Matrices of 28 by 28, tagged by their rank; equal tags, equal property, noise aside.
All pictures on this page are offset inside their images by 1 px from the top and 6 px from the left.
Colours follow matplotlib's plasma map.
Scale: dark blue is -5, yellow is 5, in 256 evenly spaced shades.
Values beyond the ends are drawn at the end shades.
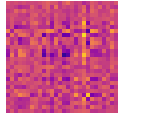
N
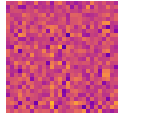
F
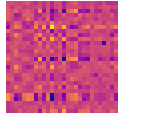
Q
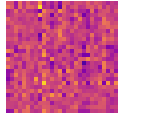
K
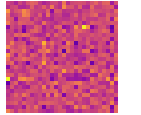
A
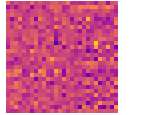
A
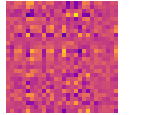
Q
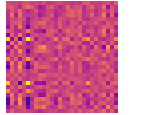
Q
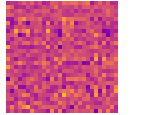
F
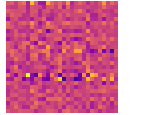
N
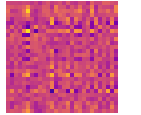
Q
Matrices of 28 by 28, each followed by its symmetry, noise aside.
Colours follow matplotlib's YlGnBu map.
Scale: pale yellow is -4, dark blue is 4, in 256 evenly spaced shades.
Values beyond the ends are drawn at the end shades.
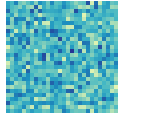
mirrored top to bottom.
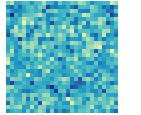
mirrored left to right.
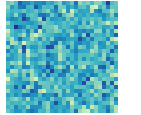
mirrored top to bottom.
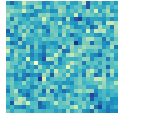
no symmetry.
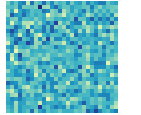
mirrored top to bottom.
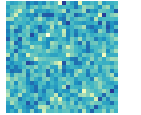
symmetric.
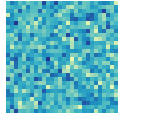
no symmetry.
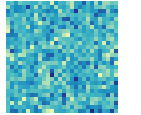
no symmetry.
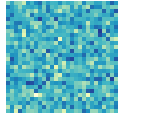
antisymmetric.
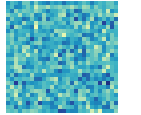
mirrored left to right.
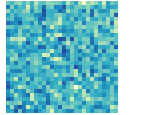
antisymmetric.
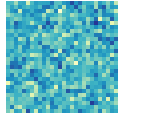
symmetric across the other diagonal.
